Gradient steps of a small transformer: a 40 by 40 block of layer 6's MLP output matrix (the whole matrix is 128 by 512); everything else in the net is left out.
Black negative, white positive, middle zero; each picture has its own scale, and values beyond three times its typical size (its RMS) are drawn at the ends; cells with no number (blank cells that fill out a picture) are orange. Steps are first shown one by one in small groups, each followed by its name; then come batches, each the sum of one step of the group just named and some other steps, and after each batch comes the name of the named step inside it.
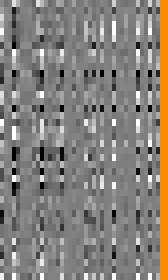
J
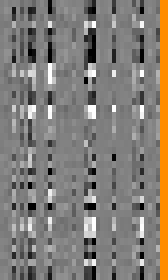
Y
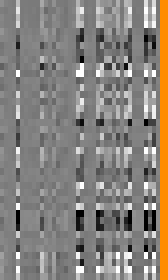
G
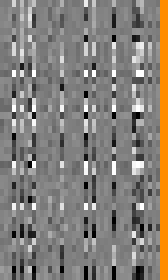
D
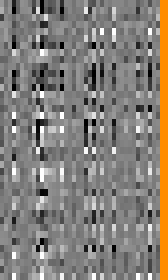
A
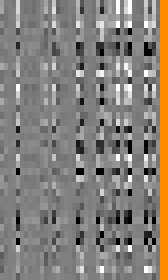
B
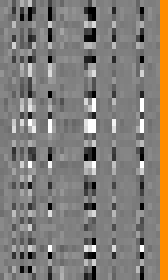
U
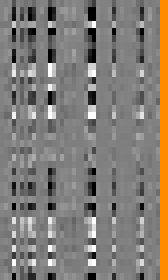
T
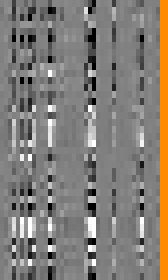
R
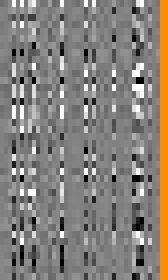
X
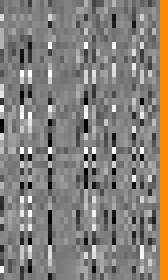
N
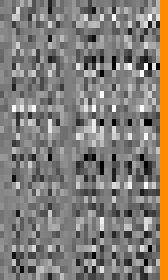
U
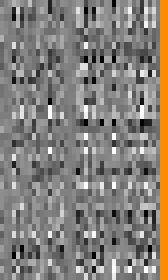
G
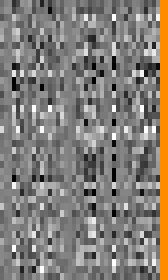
R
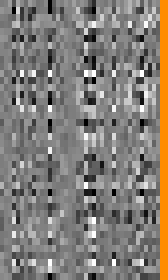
T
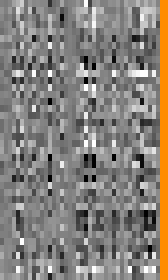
G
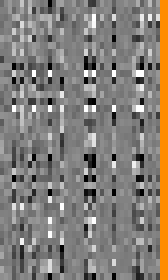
D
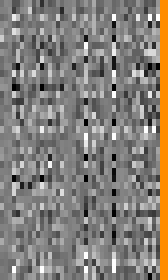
N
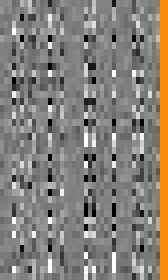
X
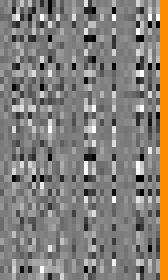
U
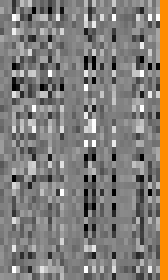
U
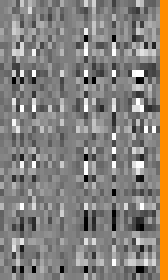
D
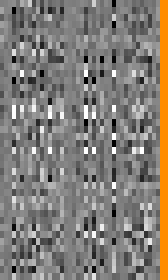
A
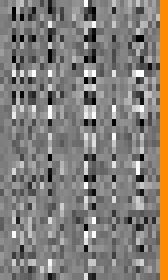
T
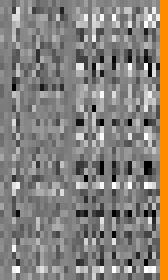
G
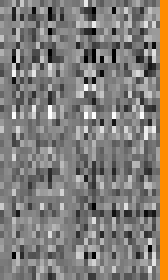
T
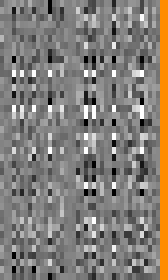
R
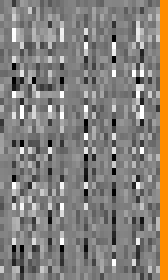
N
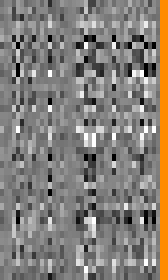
R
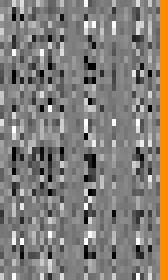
J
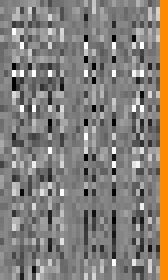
D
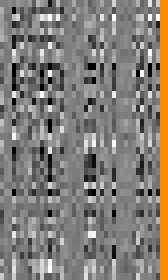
J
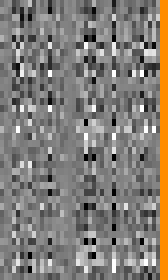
U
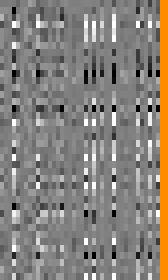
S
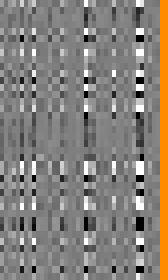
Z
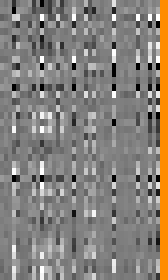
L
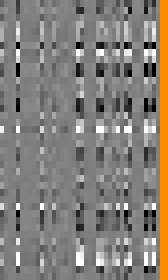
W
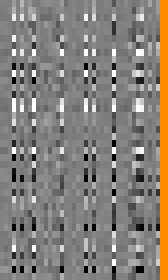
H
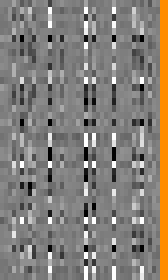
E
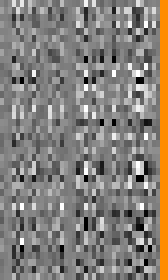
Z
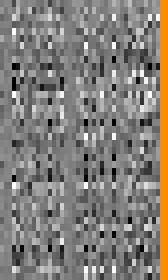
E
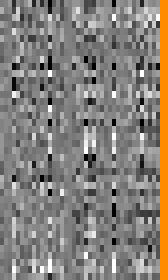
L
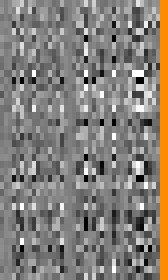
Z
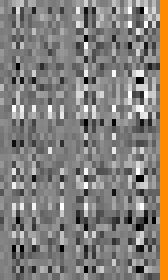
Z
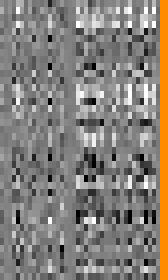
E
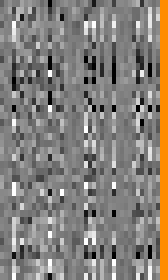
S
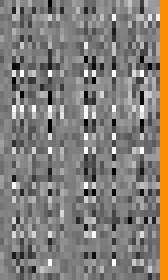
H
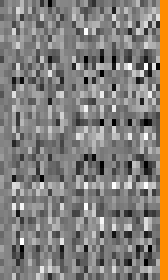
L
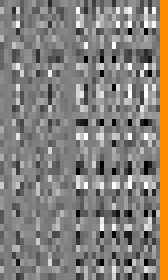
S
